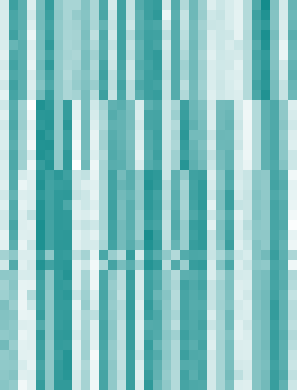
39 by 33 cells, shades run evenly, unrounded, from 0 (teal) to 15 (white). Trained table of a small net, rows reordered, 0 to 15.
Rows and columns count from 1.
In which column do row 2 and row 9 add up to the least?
30
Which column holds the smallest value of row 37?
8
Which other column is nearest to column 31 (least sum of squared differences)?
22
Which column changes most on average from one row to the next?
21
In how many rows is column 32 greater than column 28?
10
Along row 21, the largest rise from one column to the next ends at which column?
24
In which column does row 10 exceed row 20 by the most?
26
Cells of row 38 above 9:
13
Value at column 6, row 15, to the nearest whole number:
1
